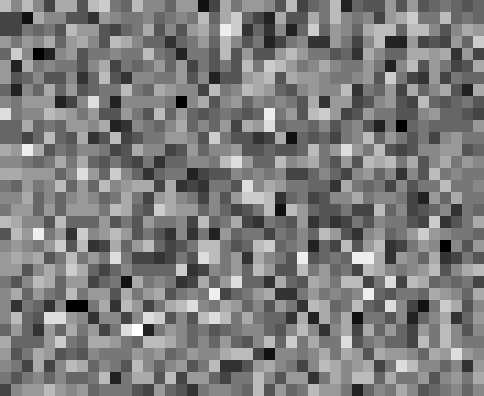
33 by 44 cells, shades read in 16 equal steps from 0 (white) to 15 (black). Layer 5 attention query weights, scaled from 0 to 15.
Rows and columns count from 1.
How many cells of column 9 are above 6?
23
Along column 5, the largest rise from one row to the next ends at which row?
5
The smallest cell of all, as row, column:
28, 13
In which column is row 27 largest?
33
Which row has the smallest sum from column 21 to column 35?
14
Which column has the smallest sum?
34
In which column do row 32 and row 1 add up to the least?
10
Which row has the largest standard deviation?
26
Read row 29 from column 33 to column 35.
10 8 7
